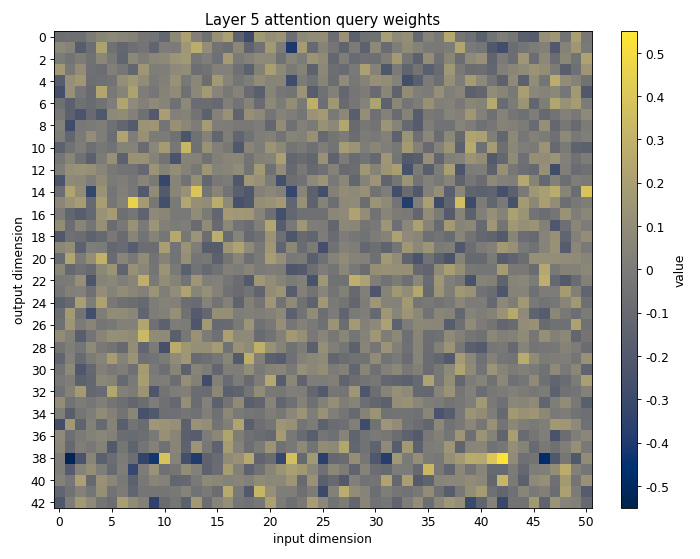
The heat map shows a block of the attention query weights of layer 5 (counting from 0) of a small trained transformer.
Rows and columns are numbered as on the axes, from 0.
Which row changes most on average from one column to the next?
38
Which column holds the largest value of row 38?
42
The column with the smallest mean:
3
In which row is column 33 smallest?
15
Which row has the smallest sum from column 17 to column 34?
14
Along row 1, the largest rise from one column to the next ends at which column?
23
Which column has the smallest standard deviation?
26
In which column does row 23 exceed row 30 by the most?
12
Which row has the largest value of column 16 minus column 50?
41
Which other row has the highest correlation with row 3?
22
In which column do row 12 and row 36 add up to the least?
47
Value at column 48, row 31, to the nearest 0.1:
-0.1
